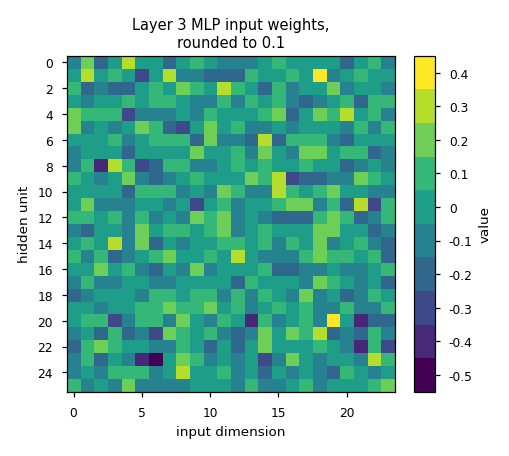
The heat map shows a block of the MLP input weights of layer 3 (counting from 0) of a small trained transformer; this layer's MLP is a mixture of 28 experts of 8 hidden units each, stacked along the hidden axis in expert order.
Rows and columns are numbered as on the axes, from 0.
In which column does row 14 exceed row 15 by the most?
3
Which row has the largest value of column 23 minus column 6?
23
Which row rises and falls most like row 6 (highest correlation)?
21
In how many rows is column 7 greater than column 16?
14
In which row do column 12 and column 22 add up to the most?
15
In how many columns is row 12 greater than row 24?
10
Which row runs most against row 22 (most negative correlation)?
5
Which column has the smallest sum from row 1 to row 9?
16
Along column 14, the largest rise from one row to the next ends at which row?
6
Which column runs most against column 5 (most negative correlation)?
22
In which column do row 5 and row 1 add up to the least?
8
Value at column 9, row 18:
0.1
